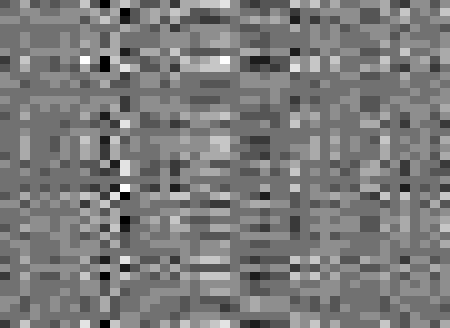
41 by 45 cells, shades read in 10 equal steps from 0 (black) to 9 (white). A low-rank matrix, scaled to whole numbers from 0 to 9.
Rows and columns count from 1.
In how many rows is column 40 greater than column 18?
11
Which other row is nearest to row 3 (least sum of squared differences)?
34
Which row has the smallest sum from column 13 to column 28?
3
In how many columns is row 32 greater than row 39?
15
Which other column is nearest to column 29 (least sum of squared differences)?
6
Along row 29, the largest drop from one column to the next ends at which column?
13
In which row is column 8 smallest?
9
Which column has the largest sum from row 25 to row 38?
12
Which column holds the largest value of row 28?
18
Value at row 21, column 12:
1
